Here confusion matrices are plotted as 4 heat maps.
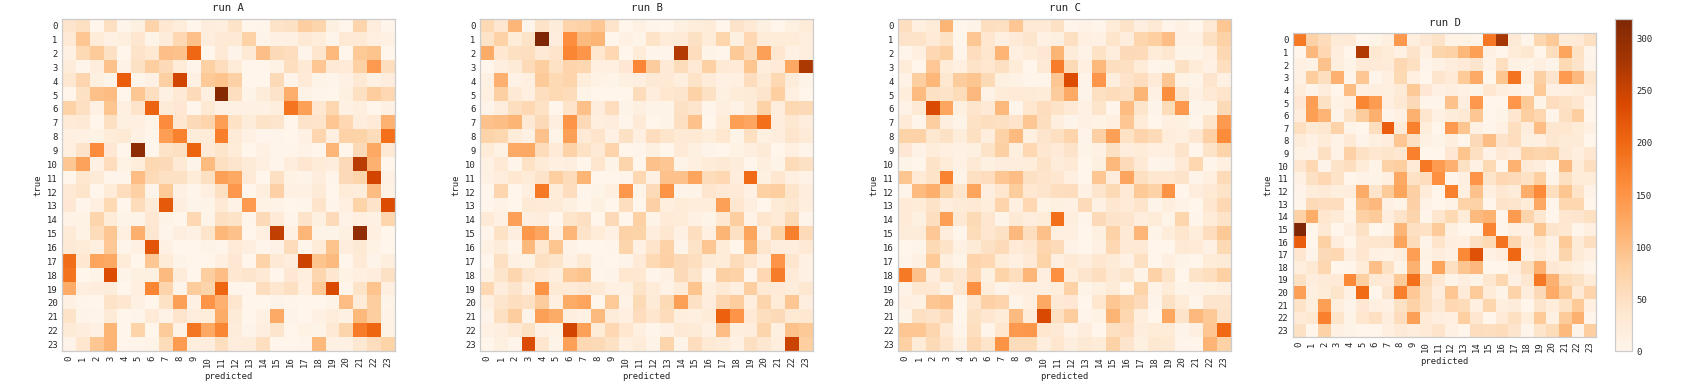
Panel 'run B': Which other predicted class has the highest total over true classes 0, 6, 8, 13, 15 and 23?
22
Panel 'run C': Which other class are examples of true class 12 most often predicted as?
19
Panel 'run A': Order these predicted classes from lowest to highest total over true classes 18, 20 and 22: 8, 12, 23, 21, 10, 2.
2, 23, 12, 8, 21, 10
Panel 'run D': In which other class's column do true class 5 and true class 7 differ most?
14
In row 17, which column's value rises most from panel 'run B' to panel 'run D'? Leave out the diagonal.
14
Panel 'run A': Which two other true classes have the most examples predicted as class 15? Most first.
21, 12
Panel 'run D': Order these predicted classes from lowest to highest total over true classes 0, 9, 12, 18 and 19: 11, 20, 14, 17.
17, 11, 14, 20
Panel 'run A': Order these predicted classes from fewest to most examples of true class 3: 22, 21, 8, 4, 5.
4, 8, 5, 21, 22
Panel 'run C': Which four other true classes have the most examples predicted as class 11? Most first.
14, 3, 18, 2
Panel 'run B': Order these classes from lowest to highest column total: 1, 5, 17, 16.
16, 5, 1, 17
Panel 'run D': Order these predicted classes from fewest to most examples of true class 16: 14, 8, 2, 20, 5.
20, 5, 14, 2, 8
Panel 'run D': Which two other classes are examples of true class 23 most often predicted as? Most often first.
21, 2
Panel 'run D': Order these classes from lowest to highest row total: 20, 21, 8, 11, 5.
8, 21, 11, 5, 20
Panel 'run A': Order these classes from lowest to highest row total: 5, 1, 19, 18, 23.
1, 23, 18, 5, 19
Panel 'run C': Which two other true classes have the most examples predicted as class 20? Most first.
6, 14
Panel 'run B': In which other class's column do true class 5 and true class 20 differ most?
7
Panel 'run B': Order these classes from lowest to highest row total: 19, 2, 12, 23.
19, 12, 23, 2
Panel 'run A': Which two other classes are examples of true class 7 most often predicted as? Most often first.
11, 23
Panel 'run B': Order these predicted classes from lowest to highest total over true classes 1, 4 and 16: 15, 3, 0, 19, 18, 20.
18, 0, 20, 15, 3, 19
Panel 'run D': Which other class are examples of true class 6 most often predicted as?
1
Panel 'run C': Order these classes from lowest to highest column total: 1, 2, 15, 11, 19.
1, 19, 15, 11, 2
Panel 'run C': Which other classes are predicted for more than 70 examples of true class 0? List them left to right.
3, 8, 23
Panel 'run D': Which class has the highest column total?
9
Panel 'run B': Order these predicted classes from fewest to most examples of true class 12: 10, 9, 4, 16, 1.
9, 16, 1, 10, 4
